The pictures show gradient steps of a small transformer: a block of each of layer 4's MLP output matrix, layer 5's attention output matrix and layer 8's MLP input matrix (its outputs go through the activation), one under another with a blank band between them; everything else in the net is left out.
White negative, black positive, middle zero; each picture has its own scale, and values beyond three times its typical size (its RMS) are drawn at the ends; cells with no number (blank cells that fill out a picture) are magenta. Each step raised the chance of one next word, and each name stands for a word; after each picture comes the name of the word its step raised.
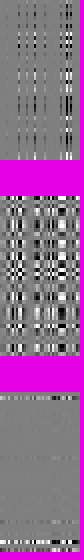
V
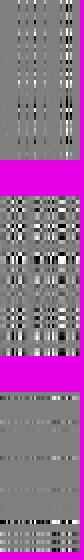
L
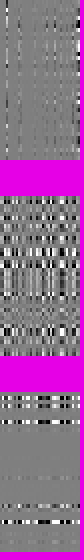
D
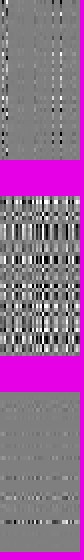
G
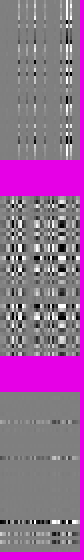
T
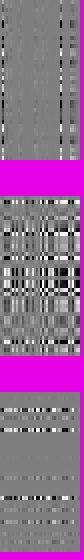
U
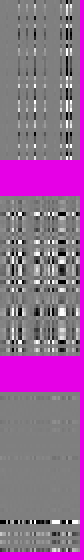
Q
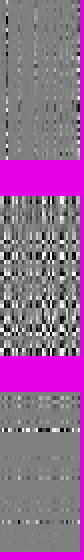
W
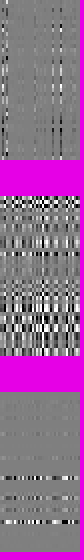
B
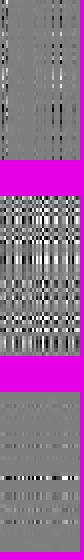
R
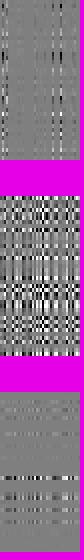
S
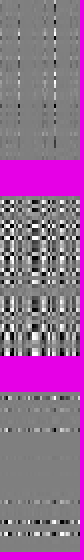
L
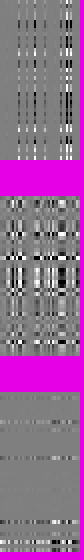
U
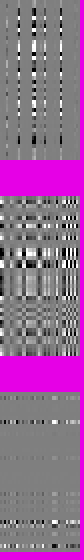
D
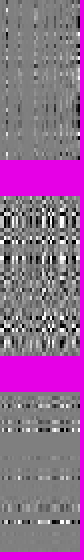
R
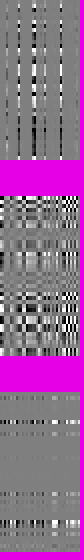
B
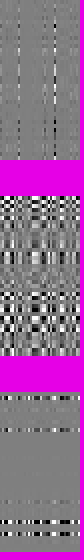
B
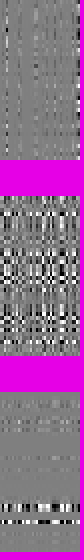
Q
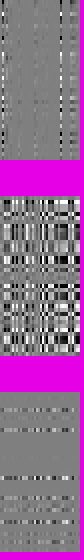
G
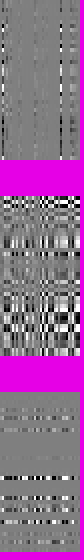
B
